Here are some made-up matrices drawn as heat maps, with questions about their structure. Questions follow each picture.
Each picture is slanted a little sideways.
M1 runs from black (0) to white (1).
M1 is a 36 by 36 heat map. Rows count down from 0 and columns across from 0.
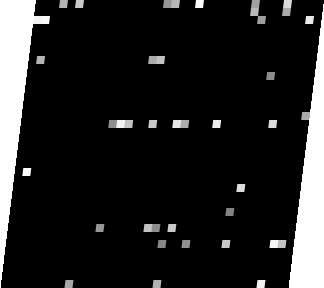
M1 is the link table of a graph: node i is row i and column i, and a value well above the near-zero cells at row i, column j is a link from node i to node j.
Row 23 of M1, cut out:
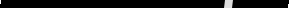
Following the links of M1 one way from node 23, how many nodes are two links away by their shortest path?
4
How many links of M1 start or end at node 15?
9
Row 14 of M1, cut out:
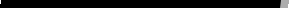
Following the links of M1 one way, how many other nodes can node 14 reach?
4
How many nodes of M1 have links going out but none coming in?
7
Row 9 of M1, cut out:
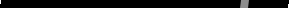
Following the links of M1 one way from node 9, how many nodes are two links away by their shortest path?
5
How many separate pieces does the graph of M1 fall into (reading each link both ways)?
6
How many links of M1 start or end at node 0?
8
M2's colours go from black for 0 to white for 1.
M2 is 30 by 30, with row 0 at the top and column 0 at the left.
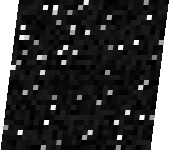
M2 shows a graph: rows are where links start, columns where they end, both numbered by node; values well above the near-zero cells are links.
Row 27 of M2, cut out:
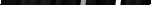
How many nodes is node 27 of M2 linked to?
2
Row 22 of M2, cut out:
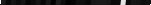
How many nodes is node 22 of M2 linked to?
1
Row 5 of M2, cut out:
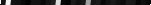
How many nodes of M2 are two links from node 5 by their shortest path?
5
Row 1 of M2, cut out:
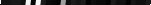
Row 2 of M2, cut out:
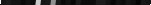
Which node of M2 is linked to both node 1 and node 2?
node 7
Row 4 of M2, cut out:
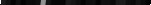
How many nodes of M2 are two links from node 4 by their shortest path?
2
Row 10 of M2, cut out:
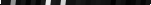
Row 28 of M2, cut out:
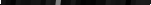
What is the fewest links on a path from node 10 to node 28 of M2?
5
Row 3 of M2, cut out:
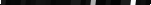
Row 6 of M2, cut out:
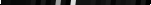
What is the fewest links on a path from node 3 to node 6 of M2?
5
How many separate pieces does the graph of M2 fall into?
4
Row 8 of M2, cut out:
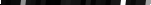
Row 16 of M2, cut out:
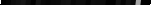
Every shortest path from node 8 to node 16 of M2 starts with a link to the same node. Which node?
node 29
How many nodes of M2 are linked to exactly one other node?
8
